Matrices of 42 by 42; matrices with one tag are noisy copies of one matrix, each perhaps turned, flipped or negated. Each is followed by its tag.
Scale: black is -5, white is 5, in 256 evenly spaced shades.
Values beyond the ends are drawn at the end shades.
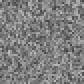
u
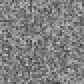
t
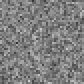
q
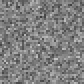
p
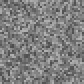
t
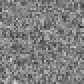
u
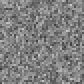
p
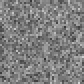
t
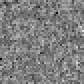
u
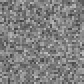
t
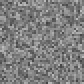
p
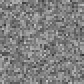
u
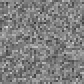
p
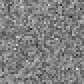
p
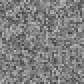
q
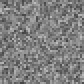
p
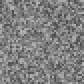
t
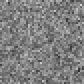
t
